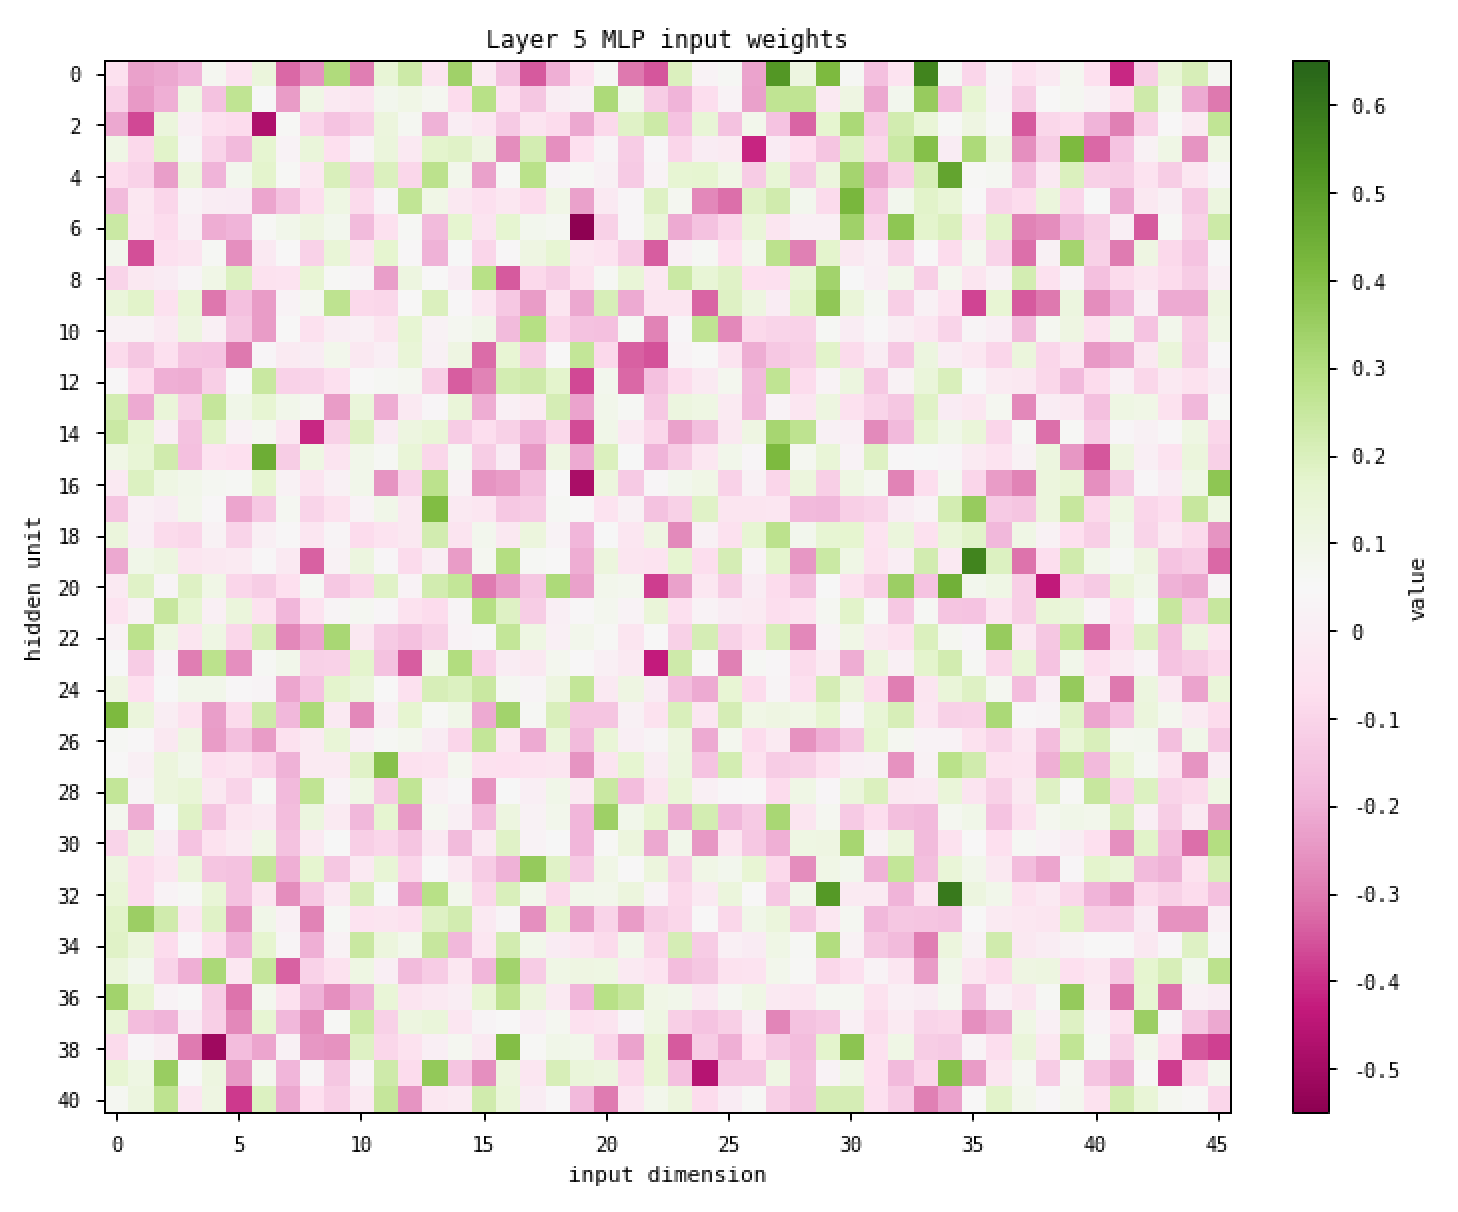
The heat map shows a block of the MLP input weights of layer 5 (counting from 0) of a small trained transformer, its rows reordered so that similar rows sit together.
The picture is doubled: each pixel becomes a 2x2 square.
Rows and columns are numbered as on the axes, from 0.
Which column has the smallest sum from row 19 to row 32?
7
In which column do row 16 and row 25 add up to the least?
19
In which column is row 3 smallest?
26
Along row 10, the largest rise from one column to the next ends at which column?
17
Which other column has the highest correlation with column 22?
30
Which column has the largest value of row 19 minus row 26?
35
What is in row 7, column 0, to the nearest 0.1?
0.1
